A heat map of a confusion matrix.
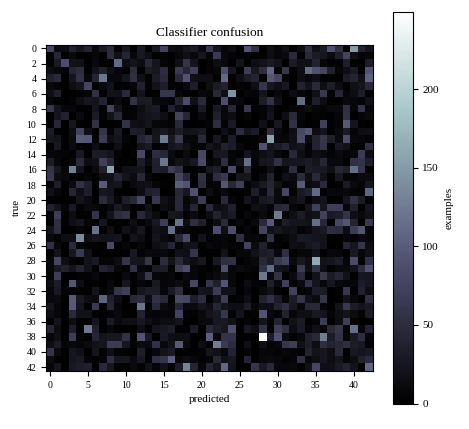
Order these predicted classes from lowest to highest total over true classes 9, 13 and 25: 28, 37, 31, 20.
37, 20, 31, 28
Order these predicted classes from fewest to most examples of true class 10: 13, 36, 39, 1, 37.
37, 13, 1, 36, 39
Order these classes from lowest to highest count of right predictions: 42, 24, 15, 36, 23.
23, 36, 24, 42, 15
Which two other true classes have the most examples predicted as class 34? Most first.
3, 11
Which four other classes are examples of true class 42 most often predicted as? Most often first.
18, 23, 35, 27
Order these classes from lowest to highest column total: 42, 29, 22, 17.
22, 42, 29, 17
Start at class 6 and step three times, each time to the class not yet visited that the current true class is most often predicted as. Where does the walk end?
8
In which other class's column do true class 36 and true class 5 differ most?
39
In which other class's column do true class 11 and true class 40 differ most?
33
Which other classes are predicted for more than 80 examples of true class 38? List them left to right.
12, 21, 28, 30, 36
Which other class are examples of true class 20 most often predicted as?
12
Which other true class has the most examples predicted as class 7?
4
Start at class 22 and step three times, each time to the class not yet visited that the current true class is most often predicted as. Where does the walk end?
35
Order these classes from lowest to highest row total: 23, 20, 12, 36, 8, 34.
36, 8, 20, 34, 23, 12
